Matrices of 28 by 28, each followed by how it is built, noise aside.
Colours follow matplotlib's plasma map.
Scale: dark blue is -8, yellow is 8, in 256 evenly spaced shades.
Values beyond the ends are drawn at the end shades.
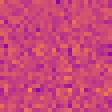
low rank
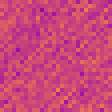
Hankel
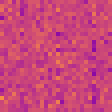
uneven columns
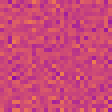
low rank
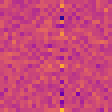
uneven columns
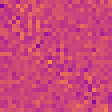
banded
